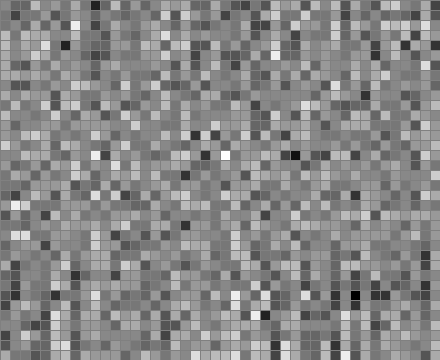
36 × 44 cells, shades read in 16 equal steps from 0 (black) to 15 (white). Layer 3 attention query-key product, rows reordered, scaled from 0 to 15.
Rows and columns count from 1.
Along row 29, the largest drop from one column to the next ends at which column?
27
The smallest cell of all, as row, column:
30, 36
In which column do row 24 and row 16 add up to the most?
10
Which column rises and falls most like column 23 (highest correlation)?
35
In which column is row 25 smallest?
5
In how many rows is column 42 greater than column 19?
9
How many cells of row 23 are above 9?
12
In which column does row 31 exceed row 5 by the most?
7
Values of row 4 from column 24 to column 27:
7 9 5 8
